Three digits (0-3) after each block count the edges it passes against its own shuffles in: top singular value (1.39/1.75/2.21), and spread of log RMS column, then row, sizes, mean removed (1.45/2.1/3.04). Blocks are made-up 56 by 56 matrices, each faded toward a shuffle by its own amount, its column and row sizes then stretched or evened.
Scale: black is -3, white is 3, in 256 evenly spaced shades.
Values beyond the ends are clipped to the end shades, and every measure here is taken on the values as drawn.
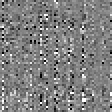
2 3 1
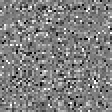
2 0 1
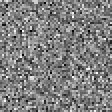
1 0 0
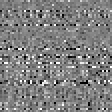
3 0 3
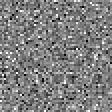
2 0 0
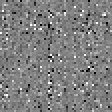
0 2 1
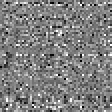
2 1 2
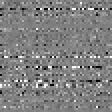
2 1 3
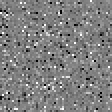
0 1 1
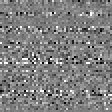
2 0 3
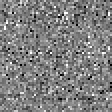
0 0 1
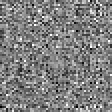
2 1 1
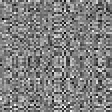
3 2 1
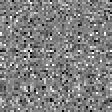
2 1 1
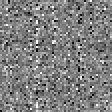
1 2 0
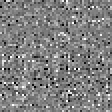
1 1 2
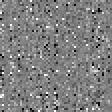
0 2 1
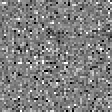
1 1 1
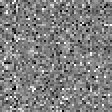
2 1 1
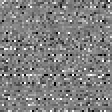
0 0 3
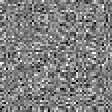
3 1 0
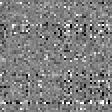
2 2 2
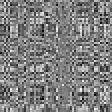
3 3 1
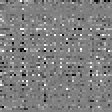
1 2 3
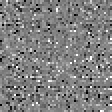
1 1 1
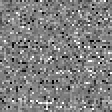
1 0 2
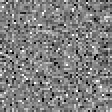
2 0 0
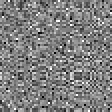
3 0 0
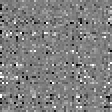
0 2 2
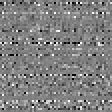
2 1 3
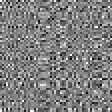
3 0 2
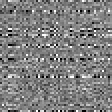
3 1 3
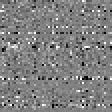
1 2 3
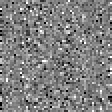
1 2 0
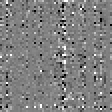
1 3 1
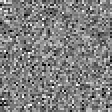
1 1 0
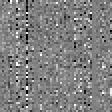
1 3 0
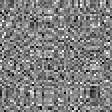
3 0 0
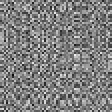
3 2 0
